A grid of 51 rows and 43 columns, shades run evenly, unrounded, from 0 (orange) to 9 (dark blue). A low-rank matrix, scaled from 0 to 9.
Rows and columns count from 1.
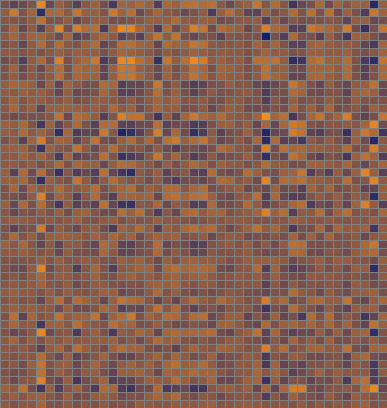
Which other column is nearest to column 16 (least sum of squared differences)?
36
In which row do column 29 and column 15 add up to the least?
8
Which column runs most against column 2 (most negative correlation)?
24
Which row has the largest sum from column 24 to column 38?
5
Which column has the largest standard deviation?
30
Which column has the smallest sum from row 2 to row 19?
15
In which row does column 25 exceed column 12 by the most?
17
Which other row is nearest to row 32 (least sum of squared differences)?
12
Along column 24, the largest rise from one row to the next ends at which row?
2
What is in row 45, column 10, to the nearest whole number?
5
